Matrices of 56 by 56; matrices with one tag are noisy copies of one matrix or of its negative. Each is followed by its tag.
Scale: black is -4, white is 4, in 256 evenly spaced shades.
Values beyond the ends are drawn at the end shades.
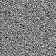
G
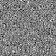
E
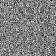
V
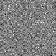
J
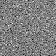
G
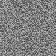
G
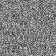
E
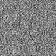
E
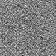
G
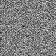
G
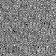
E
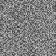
J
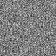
E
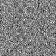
V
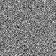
J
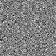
J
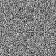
V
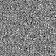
E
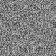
E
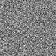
J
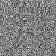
V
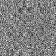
V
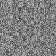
V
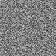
G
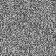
E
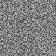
J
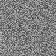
G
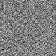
J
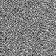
G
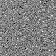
G
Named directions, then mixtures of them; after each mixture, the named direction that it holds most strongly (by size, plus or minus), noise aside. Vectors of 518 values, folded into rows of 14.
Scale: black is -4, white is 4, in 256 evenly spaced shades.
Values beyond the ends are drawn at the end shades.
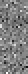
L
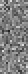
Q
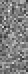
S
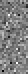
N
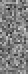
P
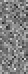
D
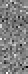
L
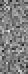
Q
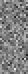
D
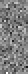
L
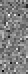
N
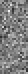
S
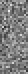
S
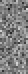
P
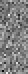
N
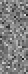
D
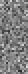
Q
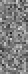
P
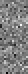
L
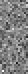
N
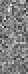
S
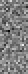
Q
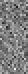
D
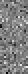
L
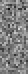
P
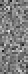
Q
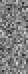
P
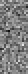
Q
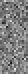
D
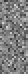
D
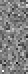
N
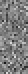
L
